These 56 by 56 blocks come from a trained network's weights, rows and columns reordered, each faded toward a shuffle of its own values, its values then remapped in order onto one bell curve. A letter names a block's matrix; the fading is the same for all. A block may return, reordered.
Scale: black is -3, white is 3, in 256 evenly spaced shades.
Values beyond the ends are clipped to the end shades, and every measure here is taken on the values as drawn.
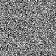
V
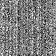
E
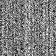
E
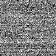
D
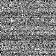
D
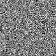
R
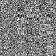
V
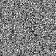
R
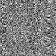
V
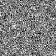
R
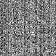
E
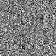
V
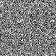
R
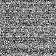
D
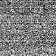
D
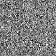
R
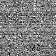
D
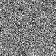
V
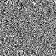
V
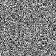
R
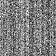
E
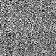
R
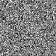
R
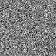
V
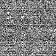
D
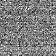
D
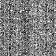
E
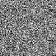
V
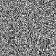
V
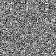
R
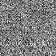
R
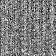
E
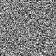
V
